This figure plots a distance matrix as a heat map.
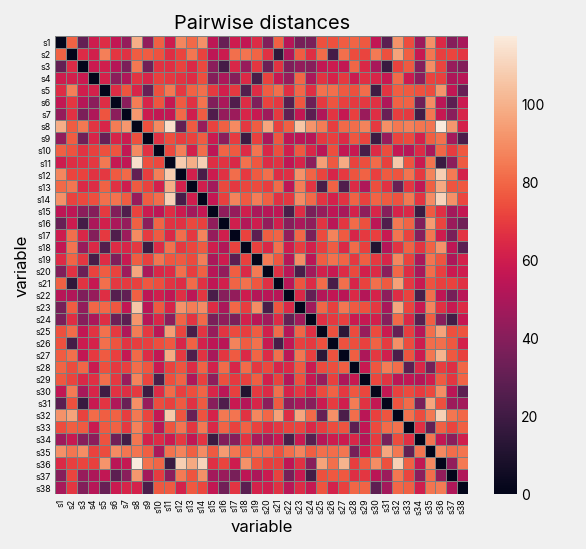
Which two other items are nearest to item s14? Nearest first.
s12, s8
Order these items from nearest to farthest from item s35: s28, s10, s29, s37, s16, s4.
s28, s10, s29, s4, s37, s16
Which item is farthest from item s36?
s8
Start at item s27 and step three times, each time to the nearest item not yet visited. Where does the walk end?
s32
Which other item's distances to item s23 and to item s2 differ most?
s21
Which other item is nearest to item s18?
s30
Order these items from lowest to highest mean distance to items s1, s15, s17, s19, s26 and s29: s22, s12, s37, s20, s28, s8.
s22, s37, s20, s28, s12, s8
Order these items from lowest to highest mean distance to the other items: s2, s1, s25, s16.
s16, s1, s25, s2
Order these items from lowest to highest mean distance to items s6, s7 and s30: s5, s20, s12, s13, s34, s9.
s34, s9, s5, s20, s13, s12
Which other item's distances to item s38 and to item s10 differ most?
s29
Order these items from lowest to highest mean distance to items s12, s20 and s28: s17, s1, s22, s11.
s22, s1, s17, s11
